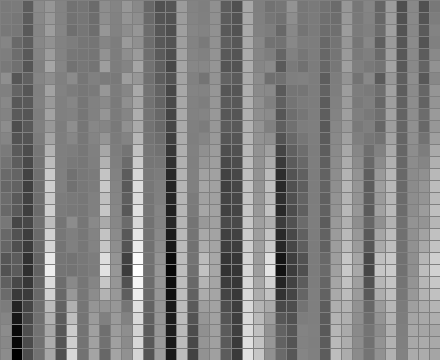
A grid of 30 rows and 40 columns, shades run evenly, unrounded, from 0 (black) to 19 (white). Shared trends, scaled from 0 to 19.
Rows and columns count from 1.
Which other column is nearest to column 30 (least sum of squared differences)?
14
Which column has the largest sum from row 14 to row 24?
13
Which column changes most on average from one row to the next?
10
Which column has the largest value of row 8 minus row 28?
2
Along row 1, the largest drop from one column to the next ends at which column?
37
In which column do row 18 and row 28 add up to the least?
16
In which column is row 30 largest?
23
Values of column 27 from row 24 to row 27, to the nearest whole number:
5 5 6 6
